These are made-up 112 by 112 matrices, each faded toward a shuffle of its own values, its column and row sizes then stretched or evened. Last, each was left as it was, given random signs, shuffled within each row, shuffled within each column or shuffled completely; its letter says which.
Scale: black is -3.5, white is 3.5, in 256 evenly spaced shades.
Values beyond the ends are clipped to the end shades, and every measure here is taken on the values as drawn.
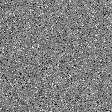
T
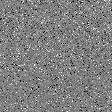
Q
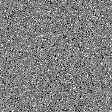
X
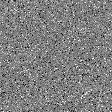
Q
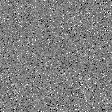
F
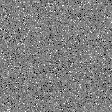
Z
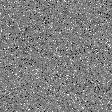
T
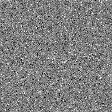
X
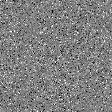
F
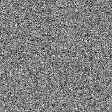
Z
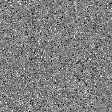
F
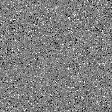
X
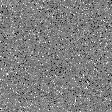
T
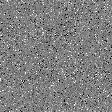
F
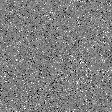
Q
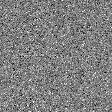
F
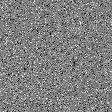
T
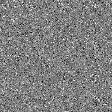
Z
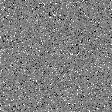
Q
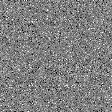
X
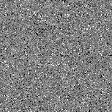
Z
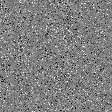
F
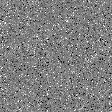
F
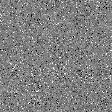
X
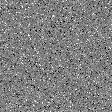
T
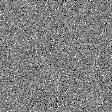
X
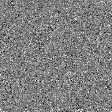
X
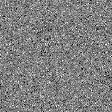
Z
